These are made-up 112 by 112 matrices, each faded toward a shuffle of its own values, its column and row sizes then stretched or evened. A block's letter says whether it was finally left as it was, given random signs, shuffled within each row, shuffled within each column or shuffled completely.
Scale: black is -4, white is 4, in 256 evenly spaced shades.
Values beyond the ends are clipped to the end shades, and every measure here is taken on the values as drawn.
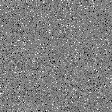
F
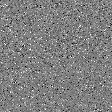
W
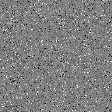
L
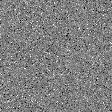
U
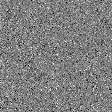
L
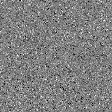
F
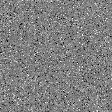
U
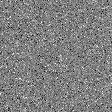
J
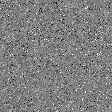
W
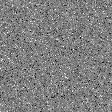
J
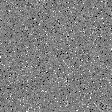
U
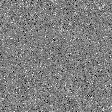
W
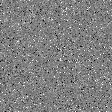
W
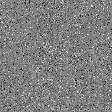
L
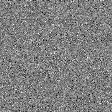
W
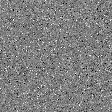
W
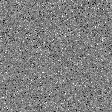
J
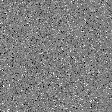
U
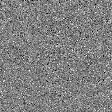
L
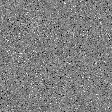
W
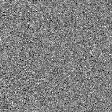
F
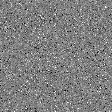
L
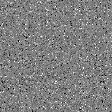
F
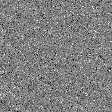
U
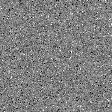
U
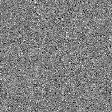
F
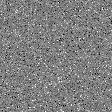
J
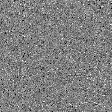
F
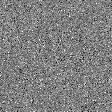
W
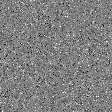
J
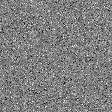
U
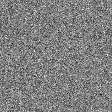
U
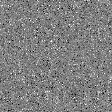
F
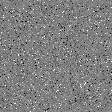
W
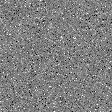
J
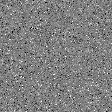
U
